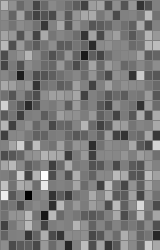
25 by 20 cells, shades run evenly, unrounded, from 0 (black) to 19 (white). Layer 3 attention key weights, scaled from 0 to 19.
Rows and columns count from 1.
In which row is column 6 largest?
18
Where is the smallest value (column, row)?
4, 20
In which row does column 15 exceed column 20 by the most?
21
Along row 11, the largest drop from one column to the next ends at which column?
2
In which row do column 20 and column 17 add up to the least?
8
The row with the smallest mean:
14
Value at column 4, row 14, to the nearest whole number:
9
